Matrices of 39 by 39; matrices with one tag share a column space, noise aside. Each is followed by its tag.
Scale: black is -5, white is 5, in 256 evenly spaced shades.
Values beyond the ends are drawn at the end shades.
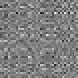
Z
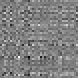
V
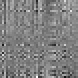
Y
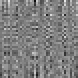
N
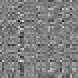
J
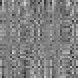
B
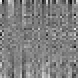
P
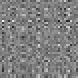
J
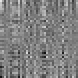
B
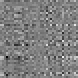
V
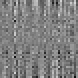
B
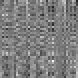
N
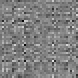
J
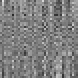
N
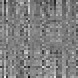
B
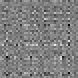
V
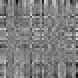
P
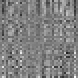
B
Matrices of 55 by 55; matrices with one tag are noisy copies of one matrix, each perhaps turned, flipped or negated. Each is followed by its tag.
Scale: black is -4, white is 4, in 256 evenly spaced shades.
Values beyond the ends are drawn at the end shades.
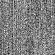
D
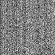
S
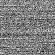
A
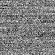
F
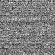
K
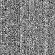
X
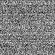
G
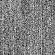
D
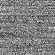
F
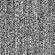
F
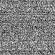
G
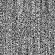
F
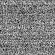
G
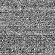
X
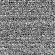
K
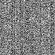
G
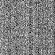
S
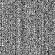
K
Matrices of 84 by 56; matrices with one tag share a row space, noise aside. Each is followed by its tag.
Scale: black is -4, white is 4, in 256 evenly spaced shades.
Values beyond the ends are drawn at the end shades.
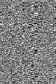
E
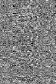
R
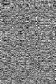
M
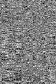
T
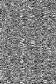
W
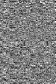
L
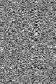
E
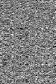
M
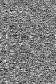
L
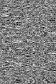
T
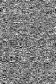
L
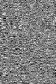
L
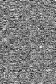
L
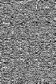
M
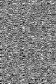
W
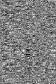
T
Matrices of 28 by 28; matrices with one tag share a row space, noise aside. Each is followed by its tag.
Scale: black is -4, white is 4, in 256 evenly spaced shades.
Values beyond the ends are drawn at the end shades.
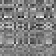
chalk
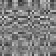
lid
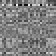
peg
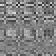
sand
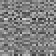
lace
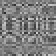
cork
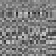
peg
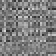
peg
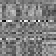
cork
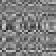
cork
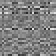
lid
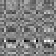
sand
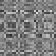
sand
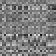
peg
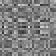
lid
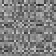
chalk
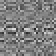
sand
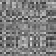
peg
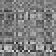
chalk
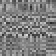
peg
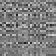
peg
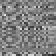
cork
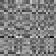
lace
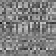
peg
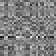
lace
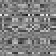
lid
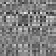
peg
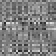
peg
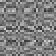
sand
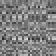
peg
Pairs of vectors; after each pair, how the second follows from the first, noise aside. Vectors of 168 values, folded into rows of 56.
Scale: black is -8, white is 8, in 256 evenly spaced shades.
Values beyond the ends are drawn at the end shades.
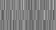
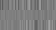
wrapped around, partly zeroed.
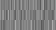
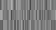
wrapped around, negated.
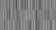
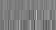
negated, partly zeroed.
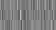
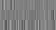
reversed, partly zeroed.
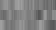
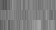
reversed, partly zeroed.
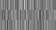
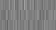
shrunk.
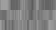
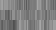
wrapped around, negated.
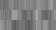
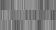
wrapped around, negated.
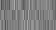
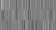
negated, partly zeroed.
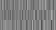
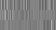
negated, partly zeroed.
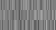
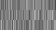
wrapped around, negated.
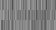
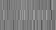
wrapped around, partly zeroed.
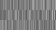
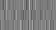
wrapped around, partly zeroed.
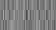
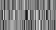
scaled up.
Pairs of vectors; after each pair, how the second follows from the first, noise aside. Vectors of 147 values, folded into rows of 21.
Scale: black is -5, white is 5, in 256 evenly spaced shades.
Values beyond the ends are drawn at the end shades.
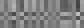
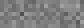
negated, shrunk.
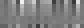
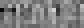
wrapped around, negated.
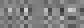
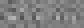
reversed, shrunk.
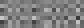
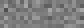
reversed, shrunk.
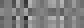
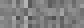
negated, shrunk.
